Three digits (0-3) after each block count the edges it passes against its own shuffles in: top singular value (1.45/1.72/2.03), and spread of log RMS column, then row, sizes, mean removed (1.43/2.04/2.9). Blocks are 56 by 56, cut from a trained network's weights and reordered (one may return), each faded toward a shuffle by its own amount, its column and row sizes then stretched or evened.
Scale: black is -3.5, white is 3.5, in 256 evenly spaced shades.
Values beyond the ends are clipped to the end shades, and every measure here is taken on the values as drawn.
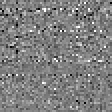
0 1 2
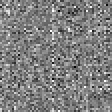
1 2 1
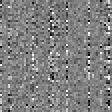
3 3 0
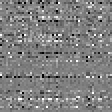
2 2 3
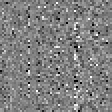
0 2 0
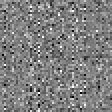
2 2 0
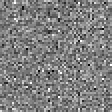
1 1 0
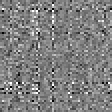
3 2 2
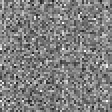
1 1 1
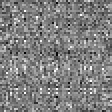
2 2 0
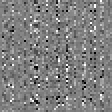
1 3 1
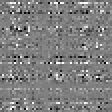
2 2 3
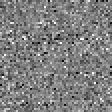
0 0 2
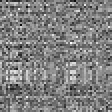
3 2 0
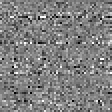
2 1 2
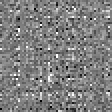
1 3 1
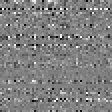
1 1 3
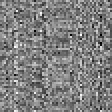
2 2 0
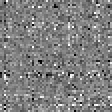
0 2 2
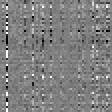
3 3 0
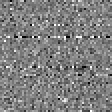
1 1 2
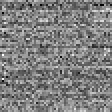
2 0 0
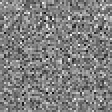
3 1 1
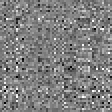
3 2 2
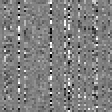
3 3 0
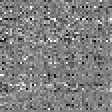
0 2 3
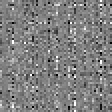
0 3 1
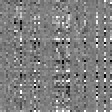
3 3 1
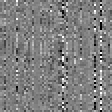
3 3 0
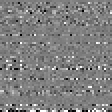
2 0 3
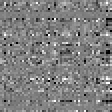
3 2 3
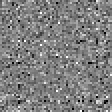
1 1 1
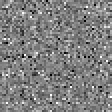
1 1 1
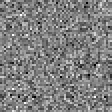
1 0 1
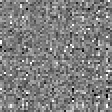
1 2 0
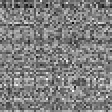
3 0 1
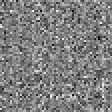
0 2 1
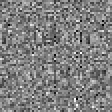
2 1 0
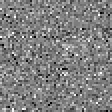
0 0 1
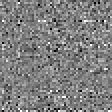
2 1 2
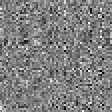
2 2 1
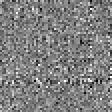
1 1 1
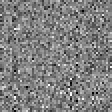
1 1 0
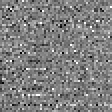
1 0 2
